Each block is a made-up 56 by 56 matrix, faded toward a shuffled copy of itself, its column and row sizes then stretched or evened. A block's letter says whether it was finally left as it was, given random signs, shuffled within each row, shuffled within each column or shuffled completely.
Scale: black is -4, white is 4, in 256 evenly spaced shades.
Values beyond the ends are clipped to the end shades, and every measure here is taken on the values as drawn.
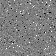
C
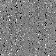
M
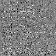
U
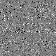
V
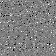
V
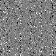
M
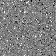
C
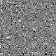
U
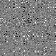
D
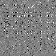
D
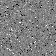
C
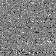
V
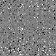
U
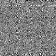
U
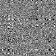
D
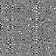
D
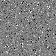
C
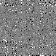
U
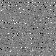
V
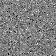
C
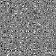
D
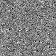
C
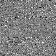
V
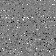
V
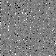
M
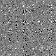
U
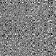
D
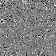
V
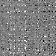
D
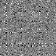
D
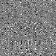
D
